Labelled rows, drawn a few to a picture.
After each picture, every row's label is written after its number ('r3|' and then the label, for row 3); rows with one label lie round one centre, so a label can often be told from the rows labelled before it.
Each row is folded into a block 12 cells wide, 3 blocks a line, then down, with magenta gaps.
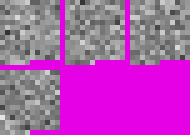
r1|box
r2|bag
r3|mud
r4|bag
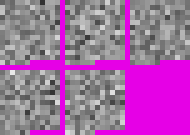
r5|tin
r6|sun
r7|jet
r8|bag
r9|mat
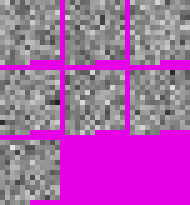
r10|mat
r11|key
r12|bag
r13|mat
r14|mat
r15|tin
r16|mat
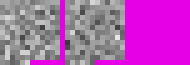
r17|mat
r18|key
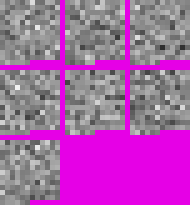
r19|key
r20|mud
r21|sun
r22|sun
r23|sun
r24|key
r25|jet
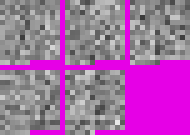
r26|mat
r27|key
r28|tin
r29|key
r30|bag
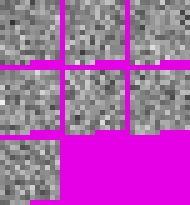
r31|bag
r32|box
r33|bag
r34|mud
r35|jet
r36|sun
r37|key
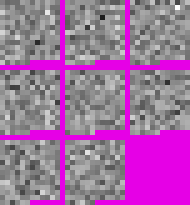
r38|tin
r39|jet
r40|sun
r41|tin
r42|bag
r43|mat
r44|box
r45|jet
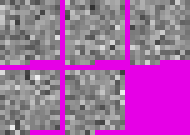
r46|tin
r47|jet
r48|bag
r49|jet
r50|bag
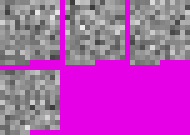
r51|mud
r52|jet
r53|sun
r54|mud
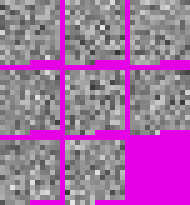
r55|bag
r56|key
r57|box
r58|key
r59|mud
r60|bag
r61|box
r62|bag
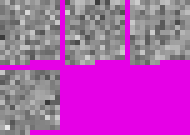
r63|bag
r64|tin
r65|mud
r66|mat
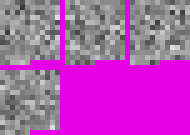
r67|mat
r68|bag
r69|mat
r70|sun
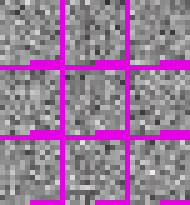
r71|mat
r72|tin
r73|tin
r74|mat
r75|box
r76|sun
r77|mud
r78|tin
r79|key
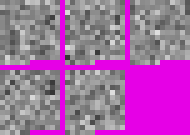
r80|key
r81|bag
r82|box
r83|jet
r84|sun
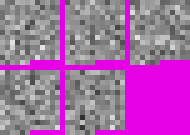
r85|box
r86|tin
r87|tin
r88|bag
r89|bag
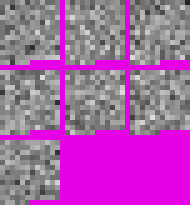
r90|sun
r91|jet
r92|jet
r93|mat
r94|key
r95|sun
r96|key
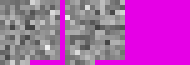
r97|mud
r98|mud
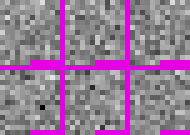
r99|mud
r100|tin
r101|box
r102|key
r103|key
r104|key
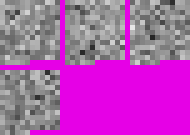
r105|key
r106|box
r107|tin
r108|mud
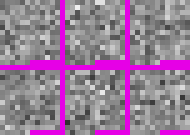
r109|bag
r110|mud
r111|mud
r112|mat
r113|jet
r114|tin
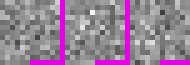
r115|bag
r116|key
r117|jet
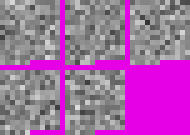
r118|bag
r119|mat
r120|tin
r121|mat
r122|box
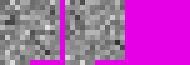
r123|bag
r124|bag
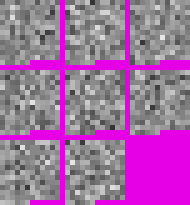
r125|mat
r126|sun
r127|sun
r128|box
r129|box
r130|mat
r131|box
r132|mud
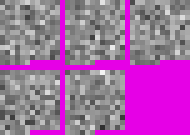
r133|mud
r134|mud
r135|tin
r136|sun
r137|mud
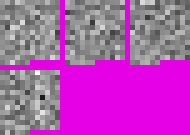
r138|box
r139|mat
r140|jet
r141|sun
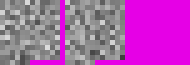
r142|tin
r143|jet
